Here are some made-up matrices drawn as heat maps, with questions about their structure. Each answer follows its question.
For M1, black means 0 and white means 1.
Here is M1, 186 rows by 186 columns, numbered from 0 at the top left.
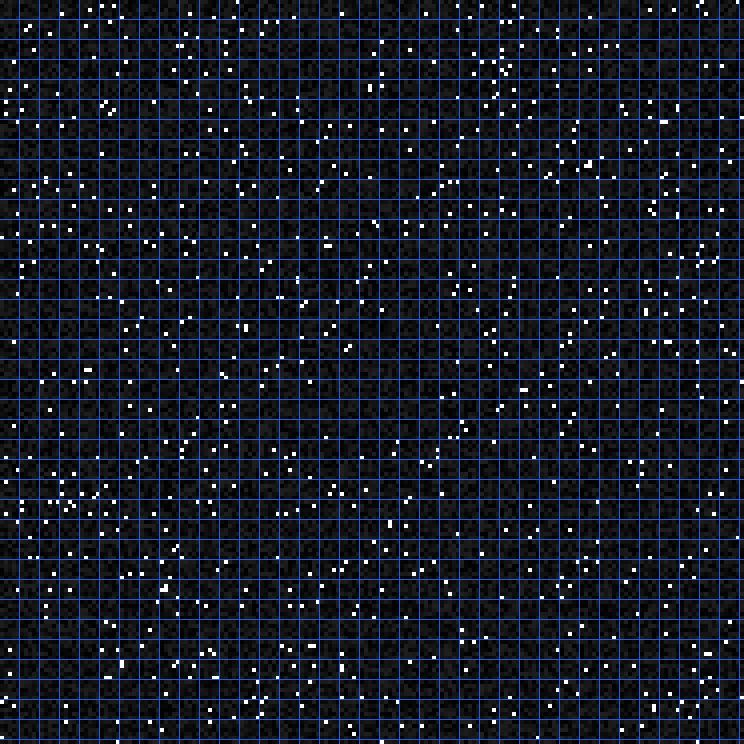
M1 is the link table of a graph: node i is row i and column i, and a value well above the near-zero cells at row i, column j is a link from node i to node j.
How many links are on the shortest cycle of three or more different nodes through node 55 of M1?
4
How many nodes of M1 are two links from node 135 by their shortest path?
6
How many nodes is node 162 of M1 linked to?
6
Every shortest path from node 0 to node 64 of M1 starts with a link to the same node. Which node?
node 175
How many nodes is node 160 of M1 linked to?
3
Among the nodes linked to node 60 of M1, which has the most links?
node 151
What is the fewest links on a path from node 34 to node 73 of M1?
5
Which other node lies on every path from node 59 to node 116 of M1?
node 167
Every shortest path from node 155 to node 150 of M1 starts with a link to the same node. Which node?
node 26
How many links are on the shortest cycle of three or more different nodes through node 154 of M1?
4
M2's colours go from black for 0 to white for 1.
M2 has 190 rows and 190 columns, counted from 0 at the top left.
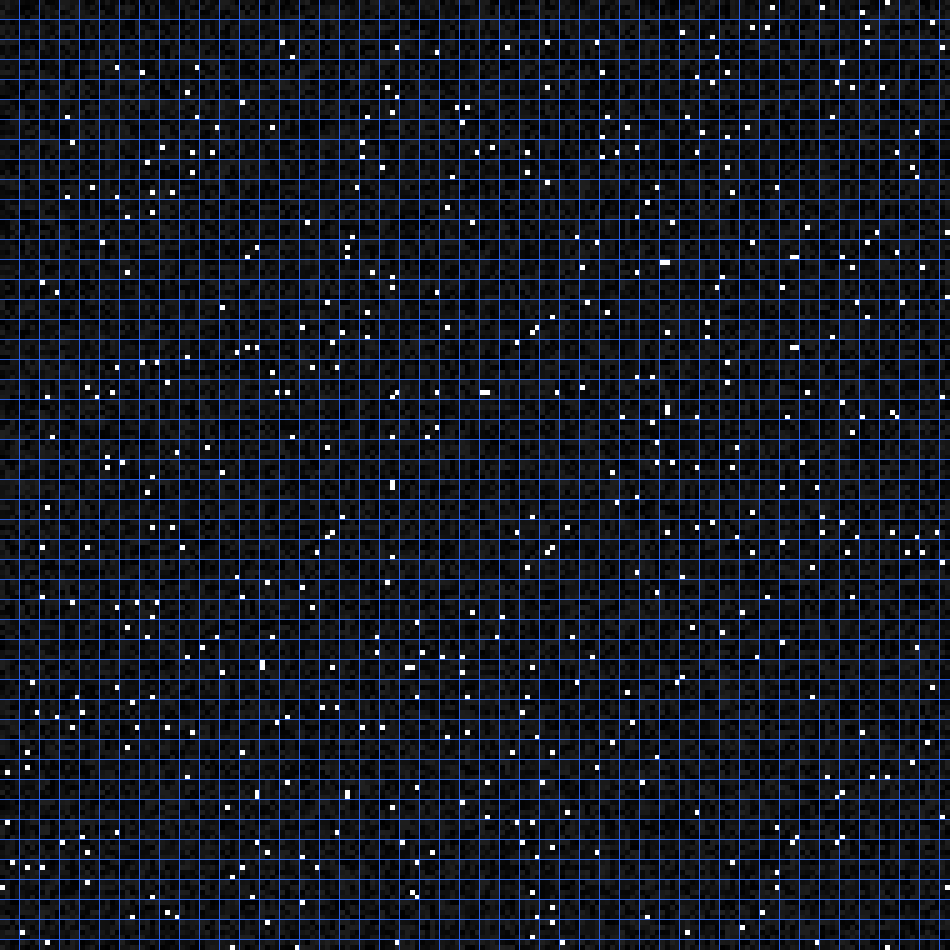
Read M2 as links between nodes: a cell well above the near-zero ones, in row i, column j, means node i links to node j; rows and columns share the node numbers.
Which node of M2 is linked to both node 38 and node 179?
node 30
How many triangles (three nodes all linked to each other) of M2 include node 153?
0
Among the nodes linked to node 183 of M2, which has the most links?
node 107
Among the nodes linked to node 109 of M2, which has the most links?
node 110
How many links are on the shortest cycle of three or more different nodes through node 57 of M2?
4
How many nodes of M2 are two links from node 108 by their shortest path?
3
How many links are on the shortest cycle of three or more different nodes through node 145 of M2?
3
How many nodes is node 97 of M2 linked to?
3
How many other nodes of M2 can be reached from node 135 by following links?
5
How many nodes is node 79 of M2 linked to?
4
